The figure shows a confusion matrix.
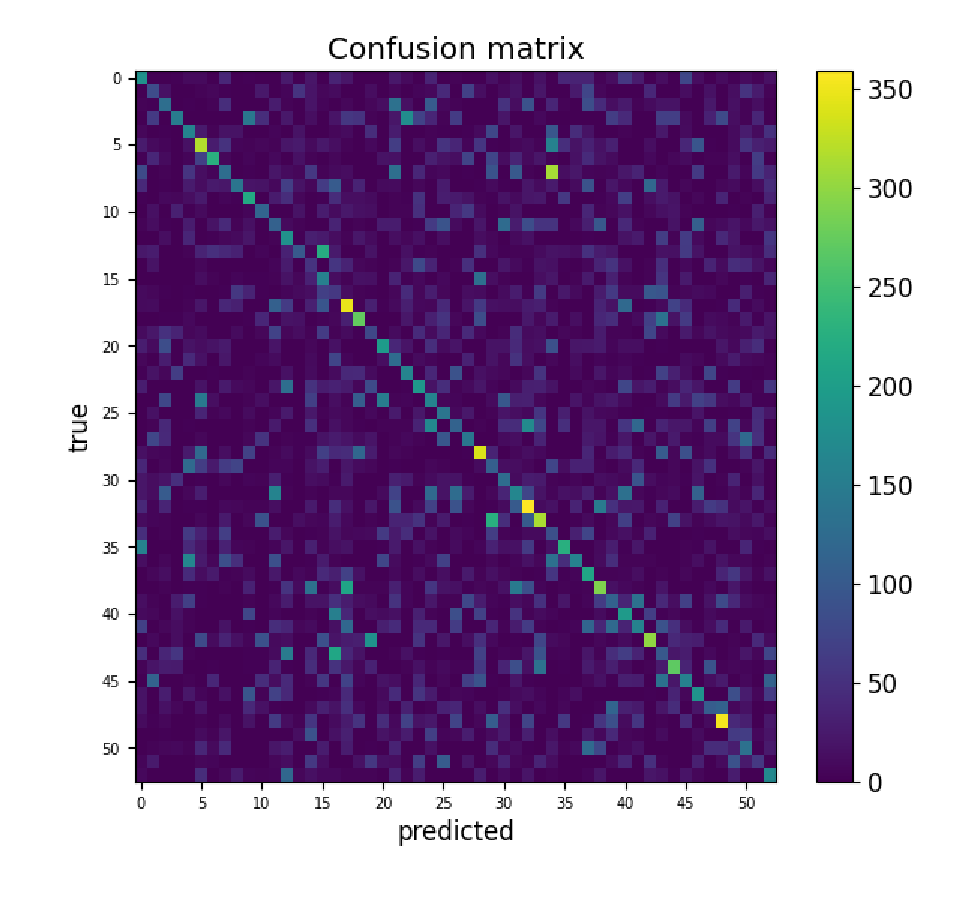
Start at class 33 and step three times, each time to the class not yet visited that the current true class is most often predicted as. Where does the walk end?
34
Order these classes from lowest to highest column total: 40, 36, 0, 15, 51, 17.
36, 51, 0, 15, 40, 17
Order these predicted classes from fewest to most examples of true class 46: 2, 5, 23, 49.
5, 2, 23, 49
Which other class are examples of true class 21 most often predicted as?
16
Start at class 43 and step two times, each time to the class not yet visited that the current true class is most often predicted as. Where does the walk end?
42
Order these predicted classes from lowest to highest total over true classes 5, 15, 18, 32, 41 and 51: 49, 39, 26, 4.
4, 49, 26, 39
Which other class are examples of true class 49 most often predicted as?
14
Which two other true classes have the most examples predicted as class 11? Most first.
31, 17
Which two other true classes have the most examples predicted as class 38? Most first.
32, 11
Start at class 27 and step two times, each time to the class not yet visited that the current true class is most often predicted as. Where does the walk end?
37
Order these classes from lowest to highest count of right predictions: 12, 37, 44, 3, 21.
21, 3, 12, 37, 44
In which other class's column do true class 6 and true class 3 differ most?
22
